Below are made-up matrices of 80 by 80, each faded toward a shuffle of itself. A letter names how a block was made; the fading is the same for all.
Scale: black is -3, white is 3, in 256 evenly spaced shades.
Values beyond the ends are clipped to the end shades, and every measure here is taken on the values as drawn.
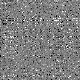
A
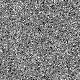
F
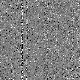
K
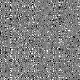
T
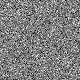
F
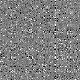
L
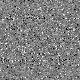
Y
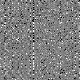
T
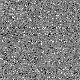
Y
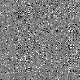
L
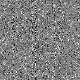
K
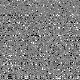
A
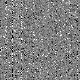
K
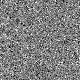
F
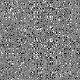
L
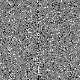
K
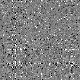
L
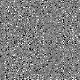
L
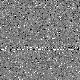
Y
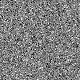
F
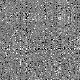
L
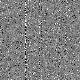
K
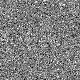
F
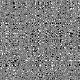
L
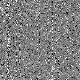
K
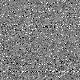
Y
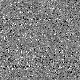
Y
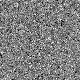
F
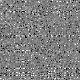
A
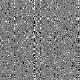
T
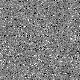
Y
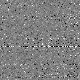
A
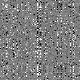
T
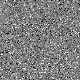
Y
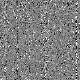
K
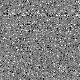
Y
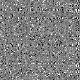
L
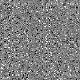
L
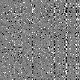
T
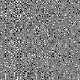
T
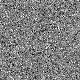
F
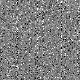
K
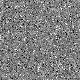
Y
